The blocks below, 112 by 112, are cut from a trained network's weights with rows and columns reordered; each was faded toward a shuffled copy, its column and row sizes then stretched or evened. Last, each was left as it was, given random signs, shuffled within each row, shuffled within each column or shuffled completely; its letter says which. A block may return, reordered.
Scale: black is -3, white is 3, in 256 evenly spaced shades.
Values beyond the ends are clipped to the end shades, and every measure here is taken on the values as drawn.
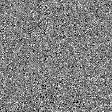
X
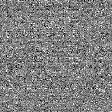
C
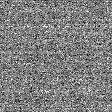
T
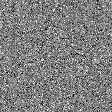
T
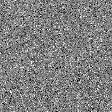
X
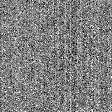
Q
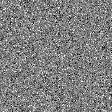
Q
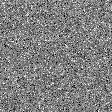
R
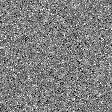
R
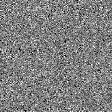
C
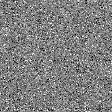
X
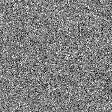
Q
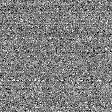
T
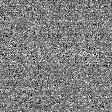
T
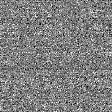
C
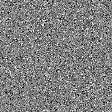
X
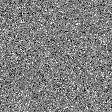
R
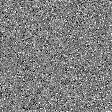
R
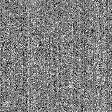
C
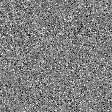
T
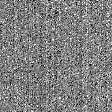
C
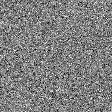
T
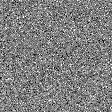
R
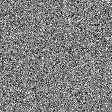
R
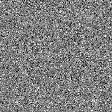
C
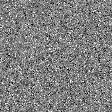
Q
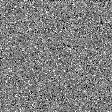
T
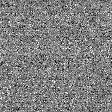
T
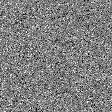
R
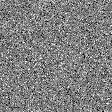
R
